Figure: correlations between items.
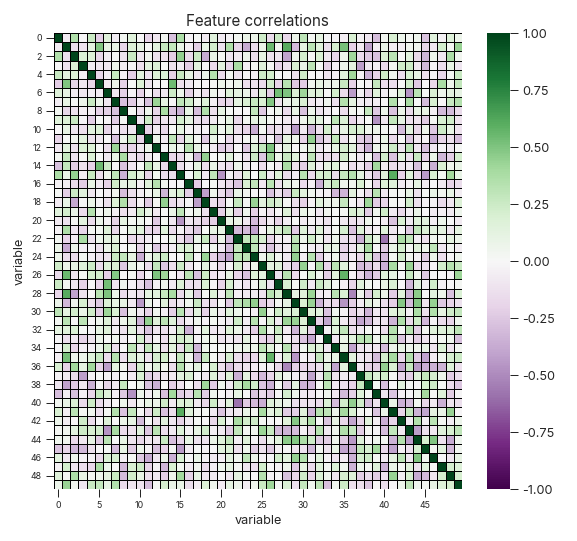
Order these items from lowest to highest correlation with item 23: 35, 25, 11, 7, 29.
35, 25, 11, 7, 29
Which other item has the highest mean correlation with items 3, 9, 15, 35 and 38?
41
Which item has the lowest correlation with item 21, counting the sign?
24
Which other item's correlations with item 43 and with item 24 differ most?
29
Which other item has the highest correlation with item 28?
1
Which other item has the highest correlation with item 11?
31
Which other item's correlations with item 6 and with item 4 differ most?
36
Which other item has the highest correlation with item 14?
5
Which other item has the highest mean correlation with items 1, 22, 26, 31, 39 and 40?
28
